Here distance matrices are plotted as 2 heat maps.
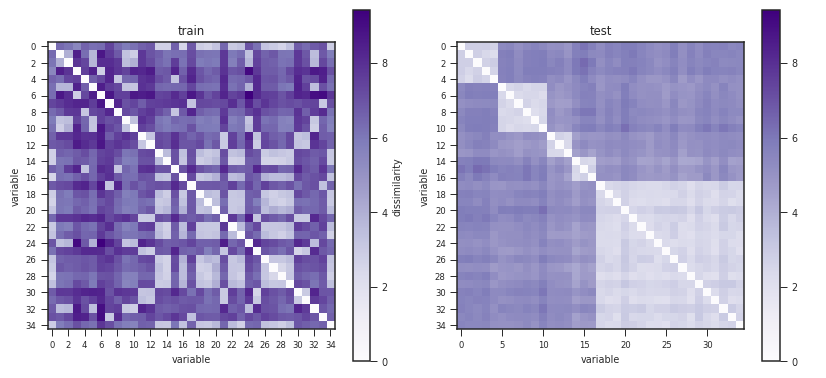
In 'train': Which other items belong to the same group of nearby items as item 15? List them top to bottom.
4, 8
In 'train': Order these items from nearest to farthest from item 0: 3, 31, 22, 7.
22, 3, 31, 7
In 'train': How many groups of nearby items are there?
6
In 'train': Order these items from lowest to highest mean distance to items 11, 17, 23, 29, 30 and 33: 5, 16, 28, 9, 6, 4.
28, 16, 9, 5, 4, 6
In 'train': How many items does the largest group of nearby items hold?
14
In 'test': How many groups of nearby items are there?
5
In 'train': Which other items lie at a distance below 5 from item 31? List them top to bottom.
11, 12, 21, 25, 30
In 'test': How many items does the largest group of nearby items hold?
18
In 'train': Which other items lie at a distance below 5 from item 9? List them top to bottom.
1, 2, 5, 10, 24, 32
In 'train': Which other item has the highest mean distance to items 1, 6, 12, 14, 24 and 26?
7
